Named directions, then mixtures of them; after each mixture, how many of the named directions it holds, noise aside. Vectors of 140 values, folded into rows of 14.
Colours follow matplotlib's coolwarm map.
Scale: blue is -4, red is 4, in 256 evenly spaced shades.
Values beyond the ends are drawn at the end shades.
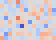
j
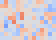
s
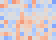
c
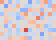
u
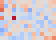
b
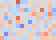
one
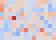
three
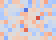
three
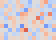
three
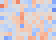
three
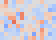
one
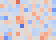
two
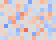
two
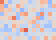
three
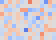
one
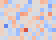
two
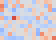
two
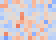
two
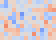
one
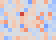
four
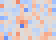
two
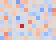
one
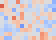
four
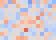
two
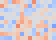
one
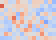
three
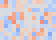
one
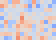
one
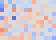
one
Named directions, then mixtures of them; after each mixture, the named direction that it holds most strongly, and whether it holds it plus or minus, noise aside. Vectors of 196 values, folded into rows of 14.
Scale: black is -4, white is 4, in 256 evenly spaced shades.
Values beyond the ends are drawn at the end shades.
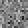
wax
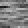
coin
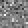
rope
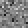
rope, minus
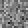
wax, plus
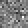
wax, minus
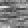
coin, minus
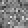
wax, minus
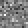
rope, plus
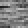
coin, plus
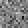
wax, plus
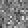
wax, minus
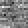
coin, minus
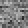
wax, plus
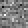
rope, plus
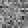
wax, plus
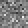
rope, plus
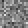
rope, plus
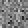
wax, plus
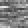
coin, minus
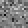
rope, minus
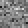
rope, minus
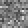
wax, minus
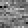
coin, plus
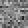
wax, plus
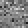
rope, minus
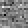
rope, minus
